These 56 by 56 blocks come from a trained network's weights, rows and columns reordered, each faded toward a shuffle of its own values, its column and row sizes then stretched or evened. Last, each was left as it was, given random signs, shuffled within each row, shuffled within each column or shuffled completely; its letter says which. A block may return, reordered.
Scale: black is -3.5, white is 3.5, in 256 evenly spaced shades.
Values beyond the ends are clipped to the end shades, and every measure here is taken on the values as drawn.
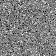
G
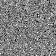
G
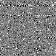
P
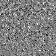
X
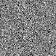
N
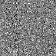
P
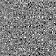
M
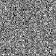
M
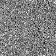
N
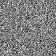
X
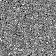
G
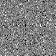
P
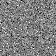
G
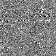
P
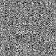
M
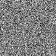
X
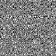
M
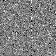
N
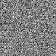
M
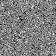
G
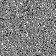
N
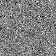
X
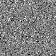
X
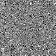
P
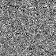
X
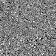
X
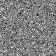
G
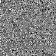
P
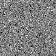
N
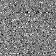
X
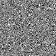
P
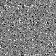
X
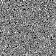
X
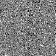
P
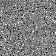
N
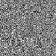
M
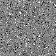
N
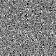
N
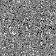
P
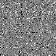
P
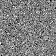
G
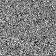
X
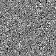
N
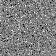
G
